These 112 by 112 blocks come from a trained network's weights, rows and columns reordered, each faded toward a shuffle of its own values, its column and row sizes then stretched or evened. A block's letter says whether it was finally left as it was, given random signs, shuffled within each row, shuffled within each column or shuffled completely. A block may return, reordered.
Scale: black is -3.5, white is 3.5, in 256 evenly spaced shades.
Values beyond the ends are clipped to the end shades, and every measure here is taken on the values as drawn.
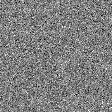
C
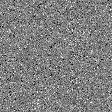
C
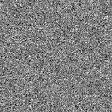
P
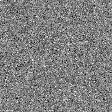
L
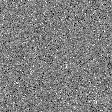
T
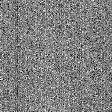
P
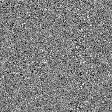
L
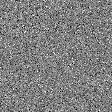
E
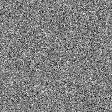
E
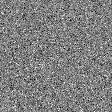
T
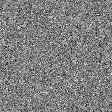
L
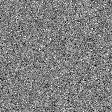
T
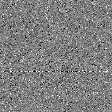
P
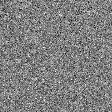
C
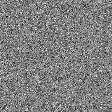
L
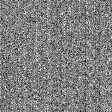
C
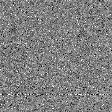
L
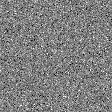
T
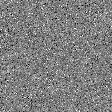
C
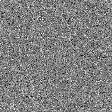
L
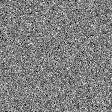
T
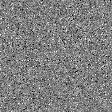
L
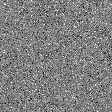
T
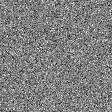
T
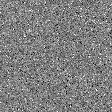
T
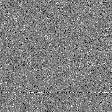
P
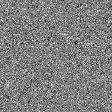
P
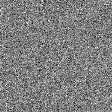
L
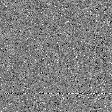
P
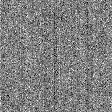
C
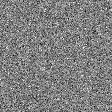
T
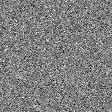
E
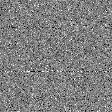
L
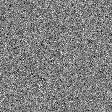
T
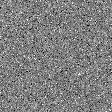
T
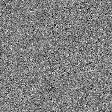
C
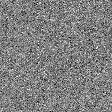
C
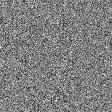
L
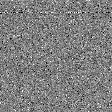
L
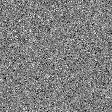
E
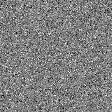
E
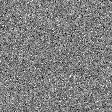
T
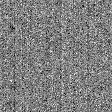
C
